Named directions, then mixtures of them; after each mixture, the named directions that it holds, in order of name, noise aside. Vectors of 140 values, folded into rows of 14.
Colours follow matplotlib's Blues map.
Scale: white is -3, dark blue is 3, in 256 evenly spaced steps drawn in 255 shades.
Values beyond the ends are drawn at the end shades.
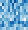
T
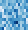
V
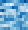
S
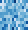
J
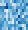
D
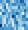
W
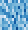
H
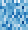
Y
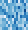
H.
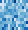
J.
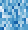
V.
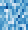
D.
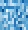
D, H, S.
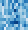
T, V.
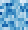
S, W.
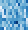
V.
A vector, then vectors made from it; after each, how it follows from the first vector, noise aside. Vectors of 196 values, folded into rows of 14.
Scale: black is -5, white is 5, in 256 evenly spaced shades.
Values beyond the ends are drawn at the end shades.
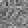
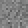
reversed, shrunk.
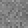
reversed, shrunk.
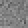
wrapped around, shrunk.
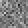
sign-scrambled.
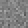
wrapped around, shrunk.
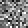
reversed, negated, scaled up.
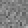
reversed, shrunk.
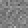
shrunk.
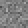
wrapped around, negated, shrunk.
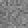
shrunk.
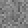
wrapped around, shrunk.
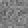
shrunk.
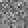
sign-scrambled.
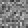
reversed, negated.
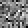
reversed, negated, scaled up.
